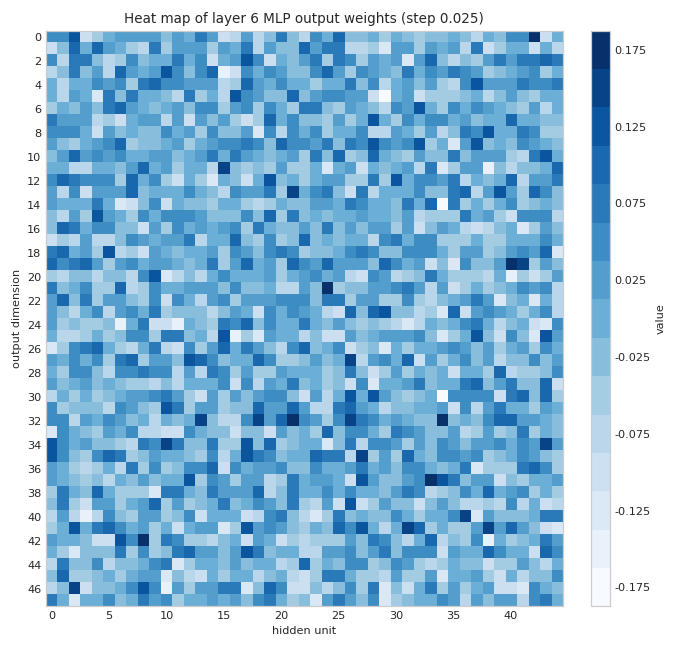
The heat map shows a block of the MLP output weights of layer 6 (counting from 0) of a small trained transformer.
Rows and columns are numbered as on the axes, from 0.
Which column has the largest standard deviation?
10
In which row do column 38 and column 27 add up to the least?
11
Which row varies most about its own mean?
46
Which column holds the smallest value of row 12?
14
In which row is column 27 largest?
35
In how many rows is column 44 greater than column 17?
17
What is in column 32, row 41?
0.1
